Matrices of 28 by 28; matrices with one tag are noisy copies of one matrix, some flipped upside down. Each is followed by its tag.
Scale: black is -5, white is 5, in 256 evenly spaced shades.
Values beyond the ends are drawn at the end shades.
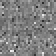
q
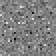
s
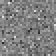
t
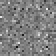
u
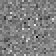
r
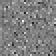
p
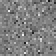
p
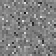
p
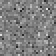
u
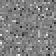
u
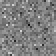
t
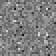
u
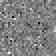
t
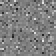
q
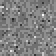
q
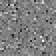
q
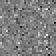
u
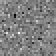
s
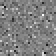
q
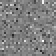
q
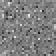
t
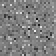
r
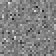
t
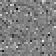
q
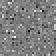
t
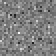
s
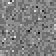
t
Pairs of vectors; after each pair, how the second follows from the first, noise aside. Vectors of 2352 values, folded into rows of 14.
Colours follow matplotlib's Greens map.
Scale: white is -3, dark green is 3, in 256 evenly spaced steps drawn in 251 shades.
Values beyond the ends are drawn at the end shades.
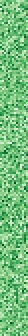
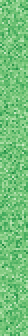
shrunk.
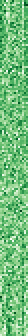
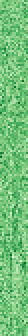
wrapped around, negated, shrunk.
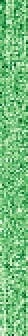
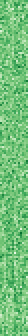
wrapped around, negated, shrunk.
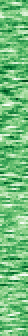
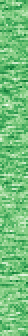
shrunk.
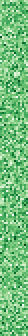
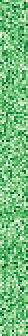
shuffled.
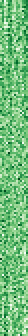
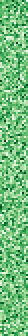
shuffled.
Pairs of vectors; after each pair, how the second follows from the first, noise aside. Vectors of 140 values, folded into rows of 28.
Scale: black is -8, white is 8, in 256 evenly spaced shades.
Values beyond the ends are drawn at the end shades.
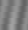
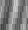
reversed, scaled up.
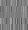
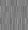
negated, shrunk.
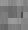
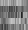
scaled up.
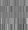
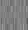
negated, shrunk.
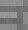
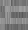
reversed, negated.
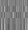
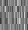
wrapped around, scaled up.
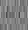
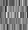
negated, scaled up.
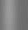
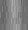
wrapped around.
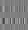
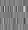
reversed, negated.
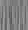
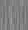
negated, shrunk.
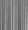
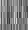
wrapped around, scaled up.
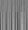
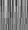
reversed, scaled up.
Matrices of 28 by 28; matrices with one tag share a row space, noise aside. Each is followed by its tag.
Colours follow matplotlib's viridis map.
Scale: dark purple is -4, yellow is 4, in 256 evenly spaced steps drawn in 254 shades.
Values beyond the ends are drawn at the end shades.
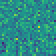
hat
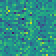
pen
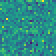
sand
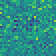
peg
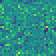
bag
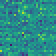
pen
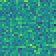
hat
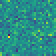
peg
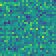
pen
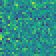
peg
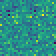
peg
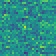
pen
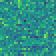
bag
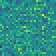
bag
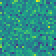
peg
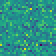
pen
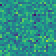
peg
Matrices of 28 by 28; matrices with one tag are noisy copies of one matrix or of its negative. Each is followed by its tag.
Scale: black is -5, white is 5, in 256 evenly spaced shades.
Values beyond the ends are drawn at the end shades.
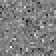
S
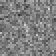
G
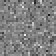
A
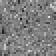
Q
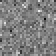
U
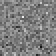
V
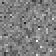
V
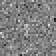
G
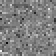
G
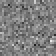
A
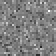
V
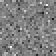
V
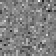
U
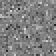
V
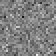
V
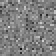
S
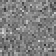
Q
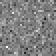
U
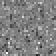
V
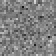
A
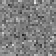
A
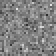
S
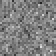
V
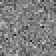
U
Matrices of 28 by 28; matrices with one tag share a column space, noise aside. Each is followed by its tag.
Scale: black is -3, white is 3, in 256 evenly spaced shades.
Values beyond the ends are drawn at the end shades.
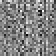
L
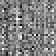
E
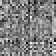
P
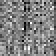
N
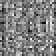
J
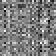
L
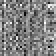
J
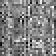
P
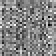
E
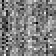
J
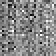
L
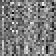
N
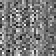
E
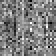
J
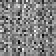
L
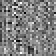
N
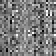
L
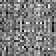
J
